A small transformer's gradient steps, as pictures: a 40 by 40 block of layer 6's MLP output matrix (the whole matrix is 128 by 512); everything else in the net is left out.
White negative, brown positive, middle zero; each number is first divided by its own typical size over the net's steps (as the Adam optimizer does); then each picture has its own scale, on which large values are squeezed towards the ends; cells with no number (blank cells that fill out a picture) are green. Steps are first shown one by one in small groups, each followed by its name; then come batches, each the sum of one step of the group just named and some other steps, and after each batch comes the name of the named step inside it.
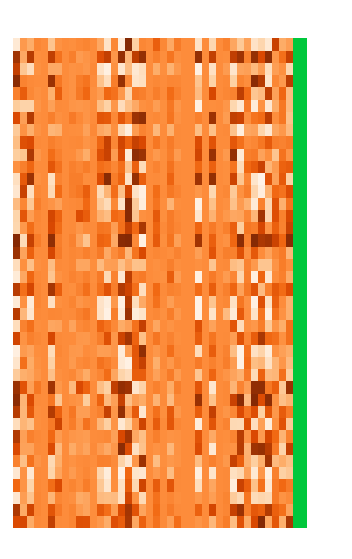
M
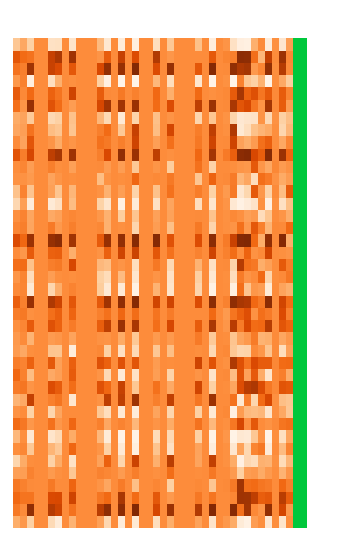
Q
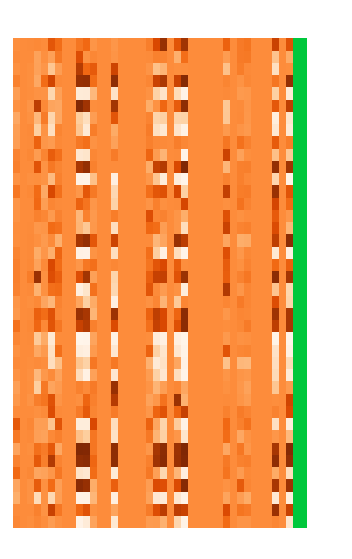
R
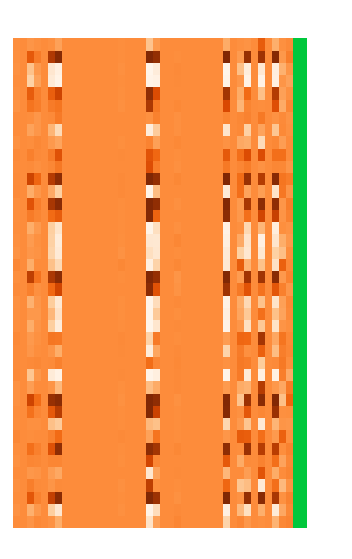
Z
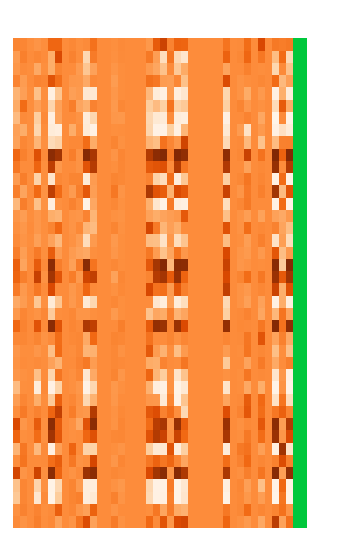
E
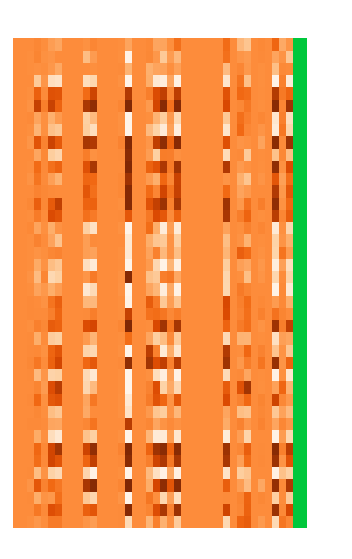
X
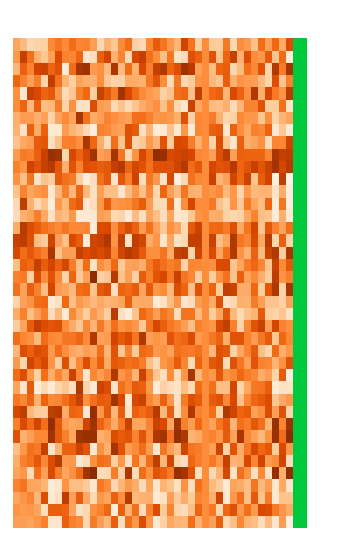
E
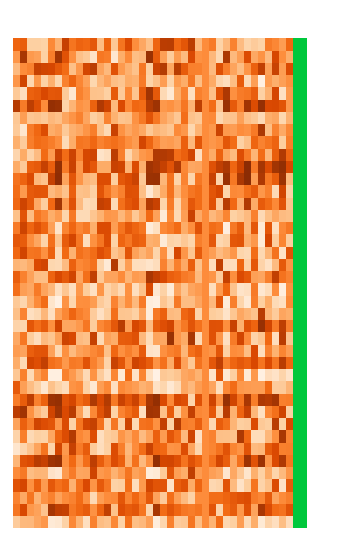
Z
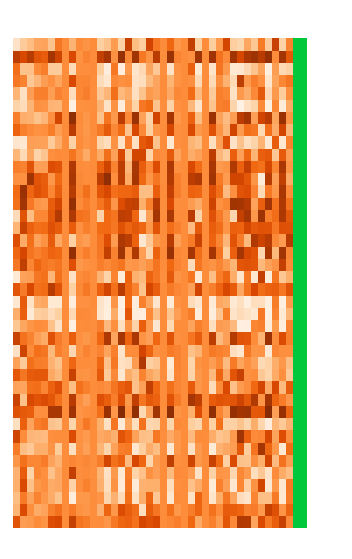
M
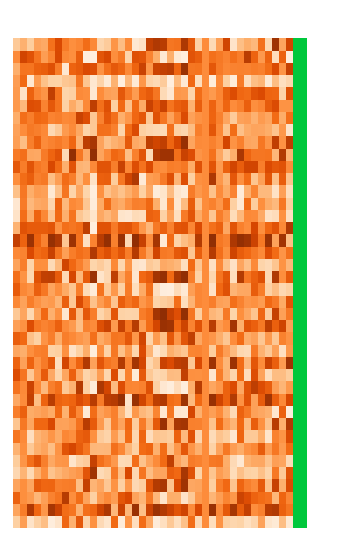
Q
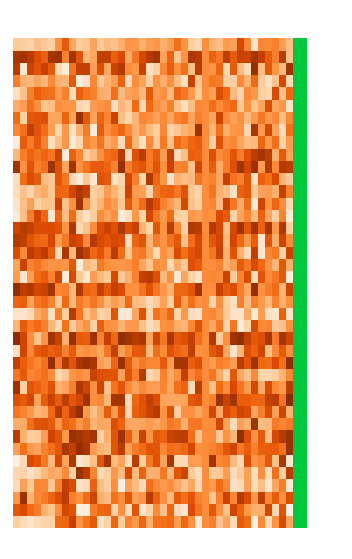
Z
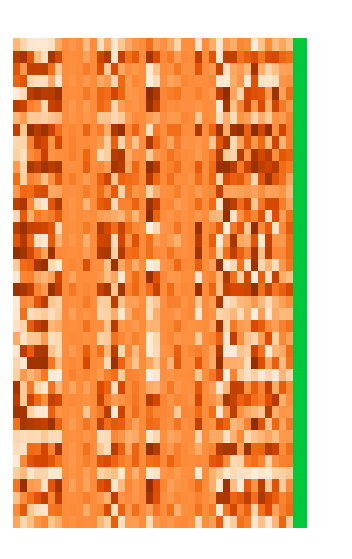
Z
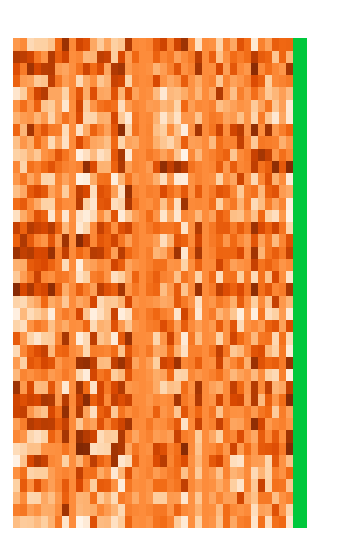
R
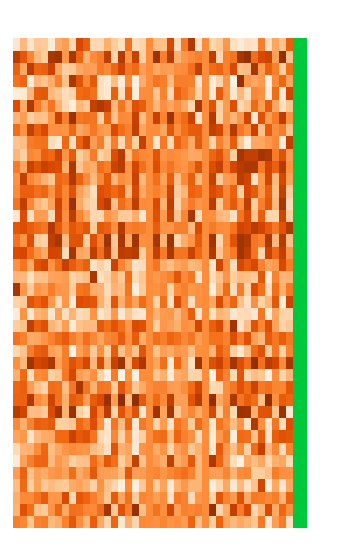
Q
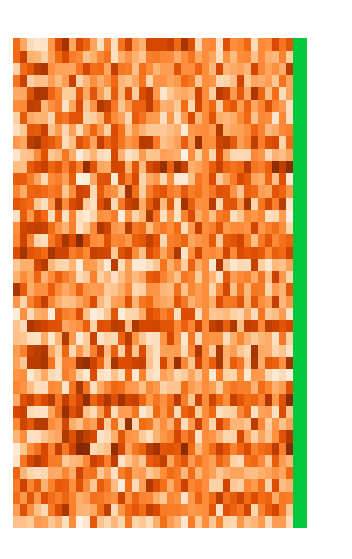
R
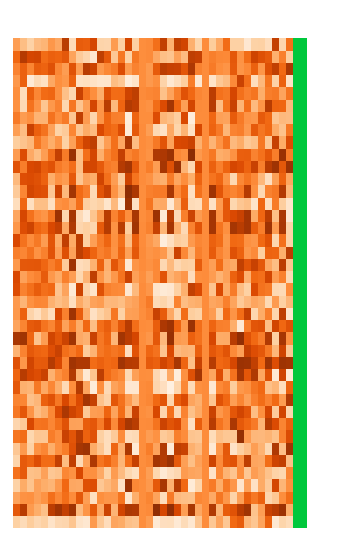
X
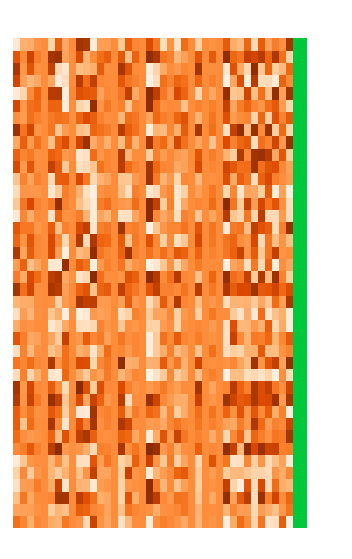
Z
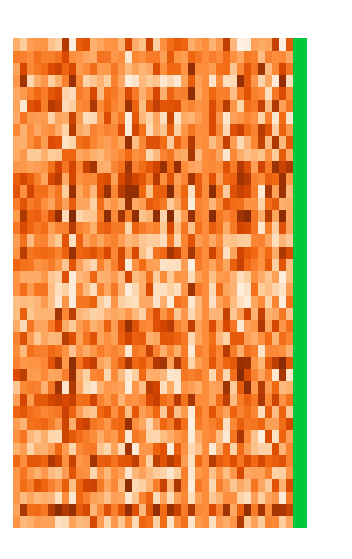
X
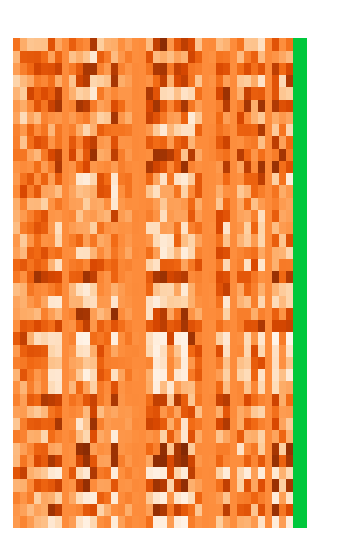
R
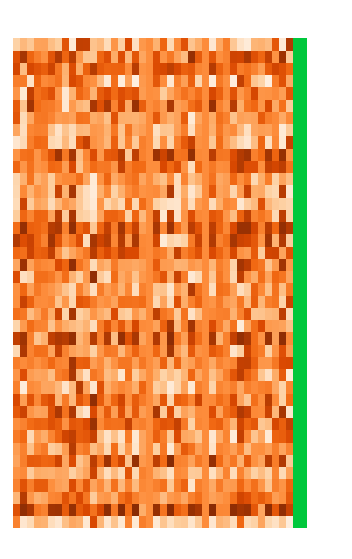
Q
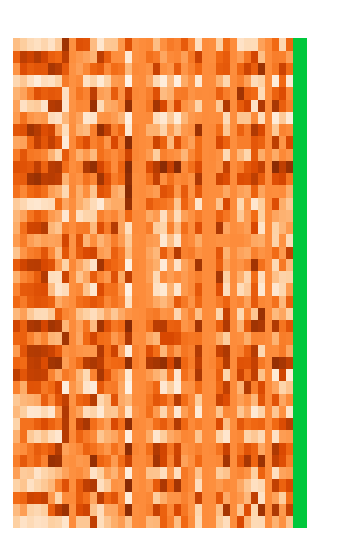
X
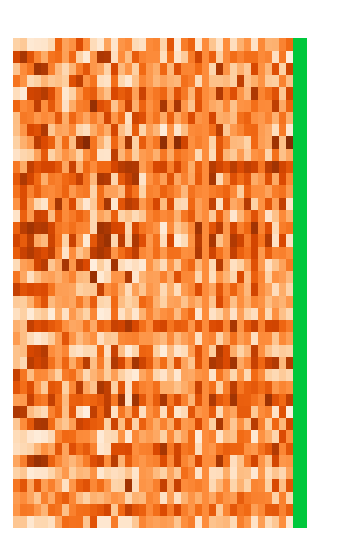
X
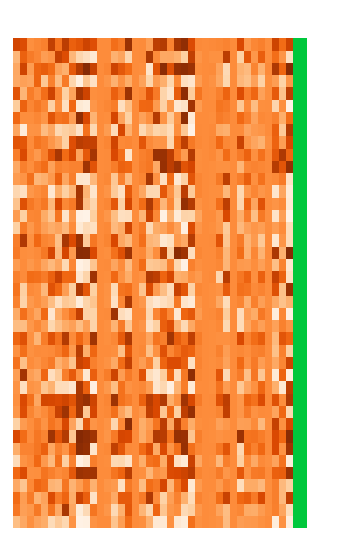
Z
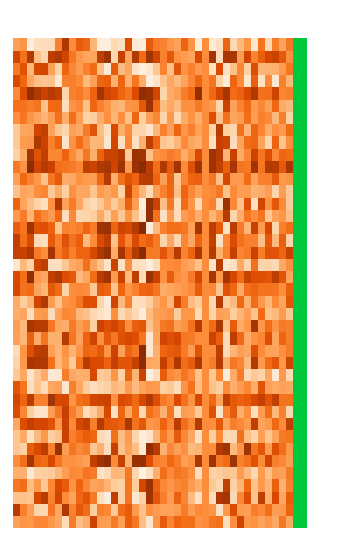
Z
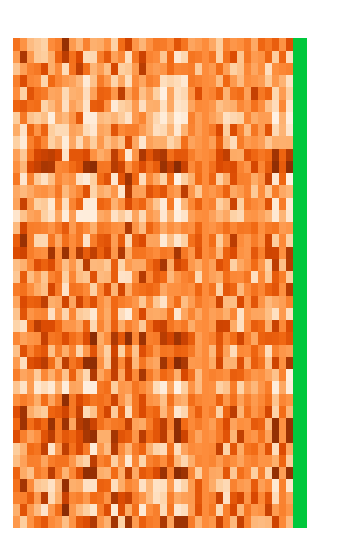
E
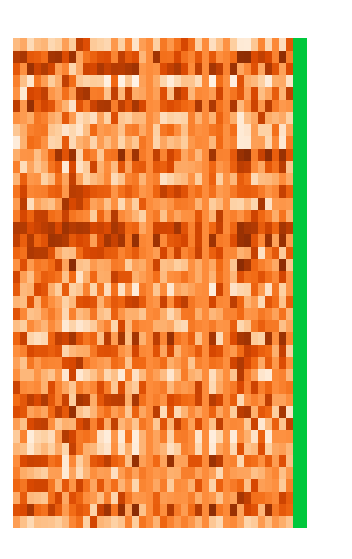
Q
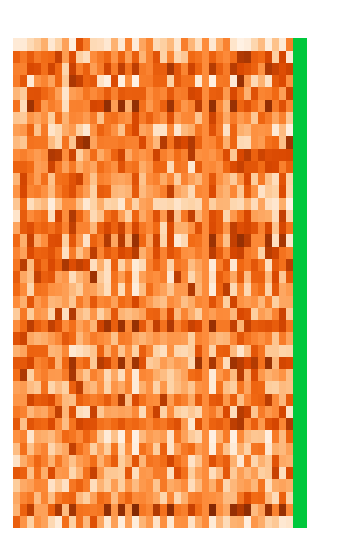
Q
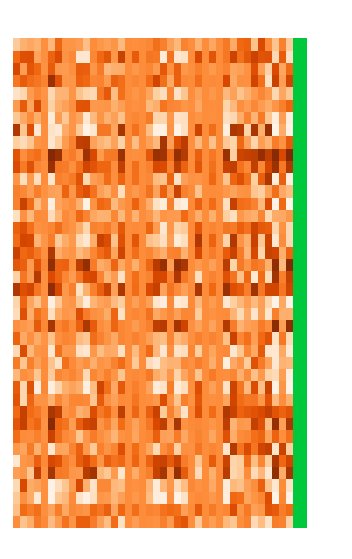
E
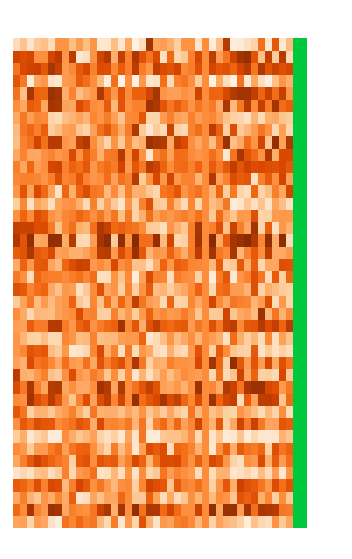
Q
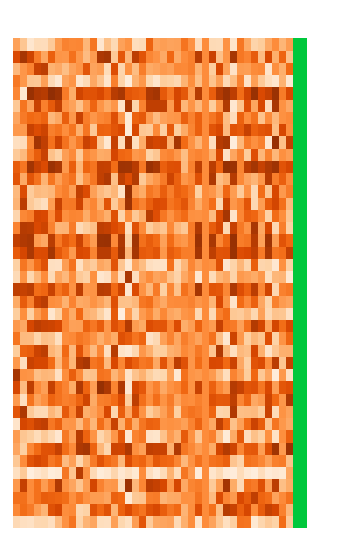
X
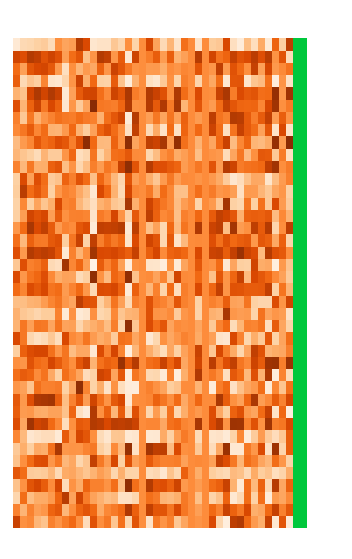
X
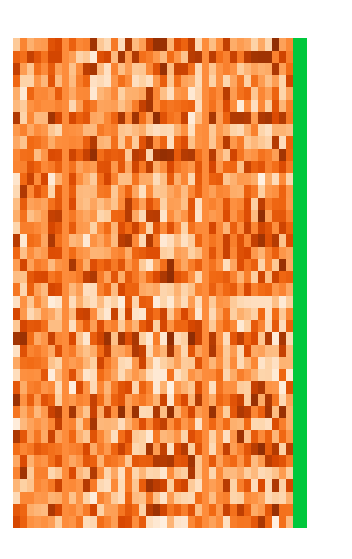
M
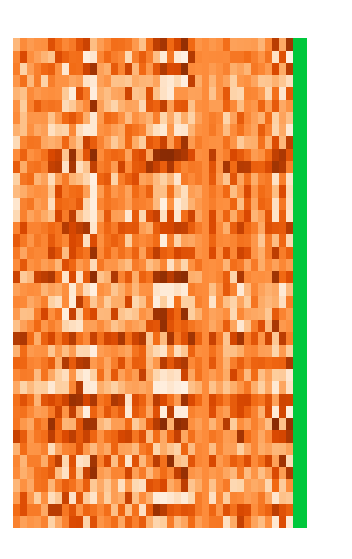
E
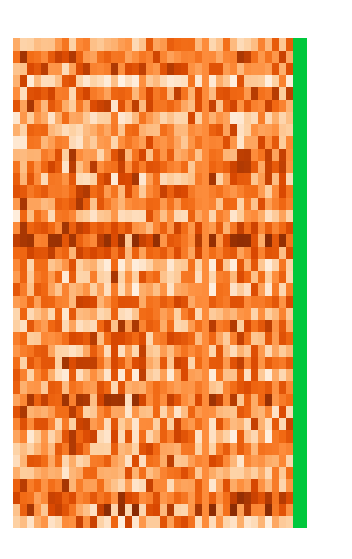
Q
